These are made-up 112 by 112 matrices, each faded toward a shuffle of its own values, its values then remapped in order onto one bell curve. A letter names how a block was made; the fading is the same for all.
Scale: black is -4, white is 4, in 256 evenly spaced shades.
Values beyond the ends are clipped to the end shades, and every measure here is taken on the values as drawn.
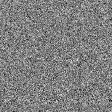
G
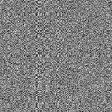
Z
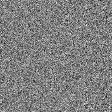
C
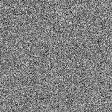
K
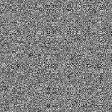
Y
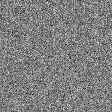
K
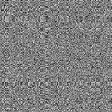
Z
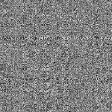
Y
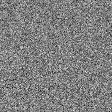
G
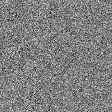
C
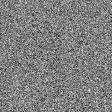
C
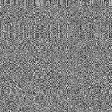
Z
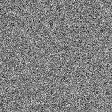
K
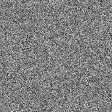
C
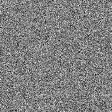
C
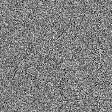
C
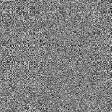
Y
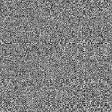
Y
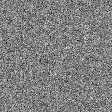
K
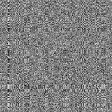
Z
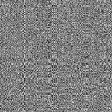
Z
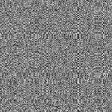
Z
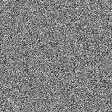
K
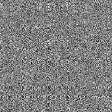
Y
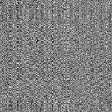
Z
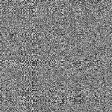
Y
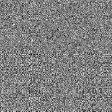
Y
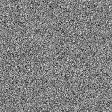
K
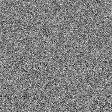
G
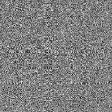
Y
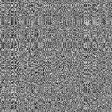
Z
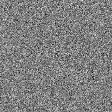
G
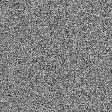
C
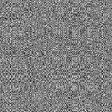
Z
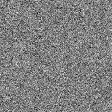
K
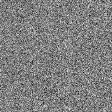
C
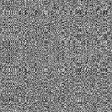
Z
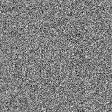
K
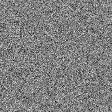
K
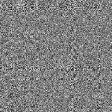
Y
